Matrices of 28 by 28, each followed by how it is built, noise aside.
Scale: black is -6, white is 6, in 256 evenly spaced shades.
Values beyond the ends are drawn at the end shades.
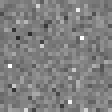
sparse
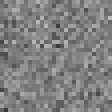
low rank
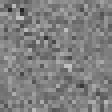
banded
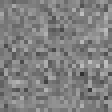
low rank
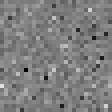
sparse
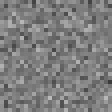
repeating columns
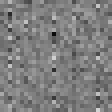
uneven columns
